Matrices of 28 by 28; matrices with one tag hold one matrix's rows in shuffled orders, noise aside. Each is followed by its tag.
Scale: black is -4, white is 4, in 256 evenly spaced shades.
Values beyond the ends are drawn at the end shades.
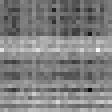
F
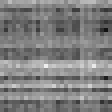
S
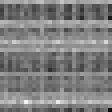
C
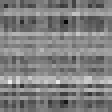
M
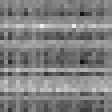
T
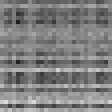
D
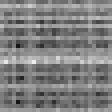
D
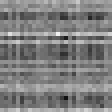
M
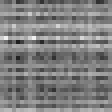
D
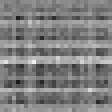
D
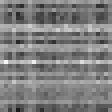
D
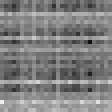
F
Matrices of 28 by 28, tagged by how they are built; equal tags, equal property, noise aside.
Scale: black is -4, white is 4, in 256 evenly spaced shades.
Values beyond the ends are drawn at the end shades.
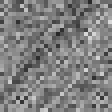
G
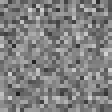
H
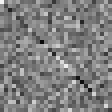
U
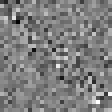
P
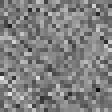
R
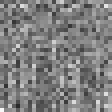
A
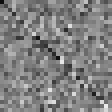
U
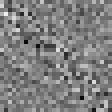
P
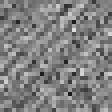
G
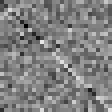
U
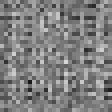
A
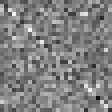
U
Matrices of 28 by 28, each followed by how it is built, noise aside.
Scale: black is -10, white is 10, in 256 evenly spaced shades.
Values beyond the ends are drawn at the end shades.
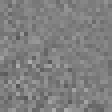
lower triangular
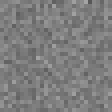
repeating rows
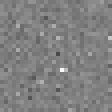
sparse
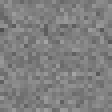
low rank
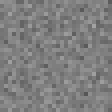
repeating rows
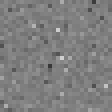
sparse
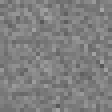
repeating rows
